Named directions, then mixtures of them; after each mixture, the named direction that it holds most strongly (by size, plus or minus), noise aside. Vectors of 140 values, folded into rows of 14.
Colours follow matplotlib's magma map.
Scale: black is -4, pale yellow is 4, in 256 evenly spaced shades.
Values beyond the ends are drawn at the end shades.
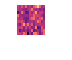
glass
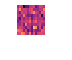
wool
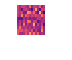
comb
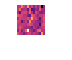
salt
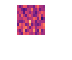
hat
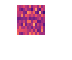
comb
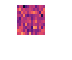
wool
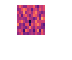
hat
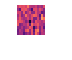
hat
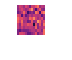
comb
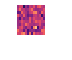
wool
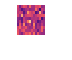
comb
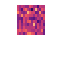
comb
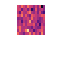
salt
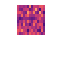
comb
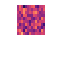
hat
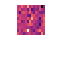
salt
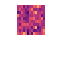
glass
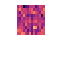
wool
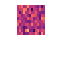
hat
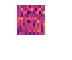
comb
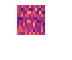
comb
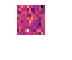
salt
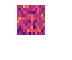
wool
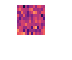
wool
